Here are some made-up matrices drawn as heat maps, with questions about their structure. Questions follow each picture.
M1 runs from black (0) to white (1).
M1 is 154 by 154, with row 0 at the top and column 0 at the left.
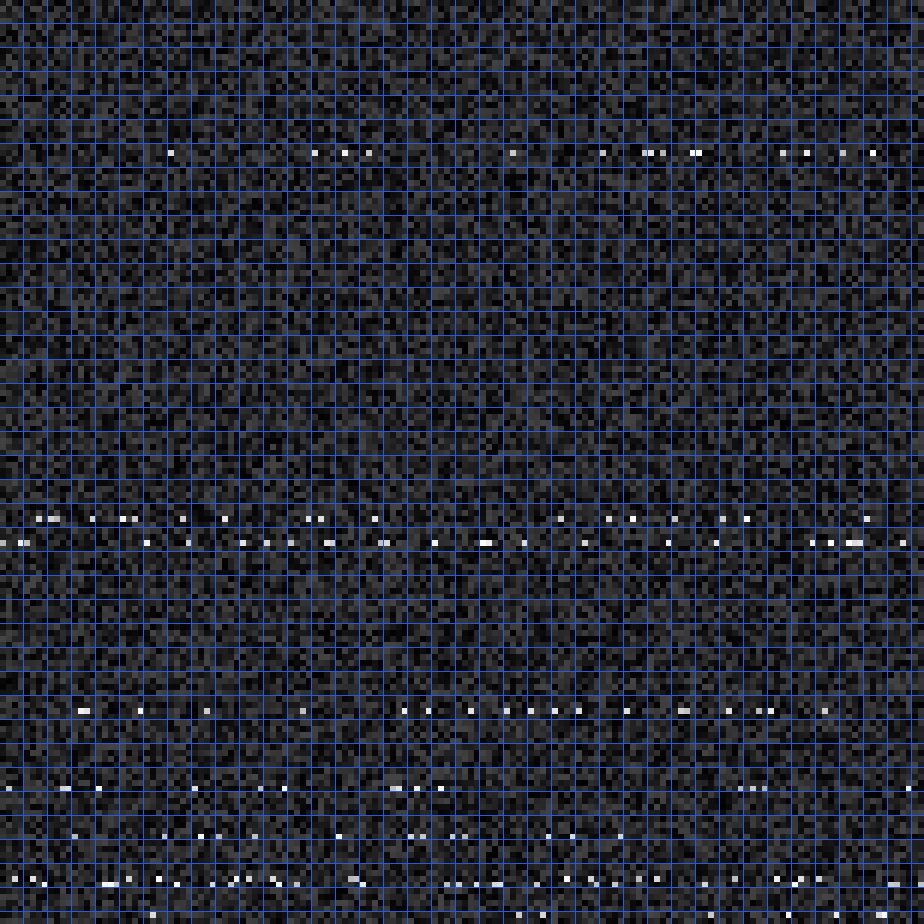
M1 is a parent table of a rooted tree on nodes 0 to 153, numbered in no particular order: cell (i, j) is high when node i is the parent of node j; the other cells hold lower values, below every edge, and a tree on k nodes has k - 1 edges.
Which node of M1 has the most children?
90
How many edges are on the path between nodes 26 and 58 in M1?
2
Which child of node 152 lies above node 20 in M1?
86
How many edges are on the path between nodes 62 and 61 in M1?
4
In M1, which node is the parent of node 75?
139
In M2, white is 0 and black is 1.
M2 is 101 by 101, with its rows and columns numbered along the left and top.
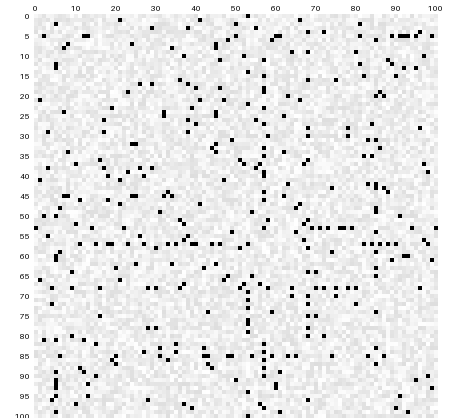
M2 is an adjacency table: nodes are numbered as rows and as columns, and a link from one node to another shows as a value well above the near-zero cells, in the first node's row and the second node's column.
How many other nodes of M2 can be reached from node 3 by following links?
5
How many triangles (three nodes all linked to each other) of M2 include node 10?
2
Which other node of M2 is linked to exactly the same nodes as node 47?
node 1
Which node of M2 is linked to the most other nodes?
node 57
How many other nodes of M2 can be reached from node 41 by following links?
4
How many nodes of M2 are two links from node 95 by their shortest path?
10
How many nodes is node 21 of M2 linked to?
4
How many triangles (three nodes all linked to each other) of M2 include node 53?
0
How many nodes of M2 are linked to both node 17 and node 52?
0
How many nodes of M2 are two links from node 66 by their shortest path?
1
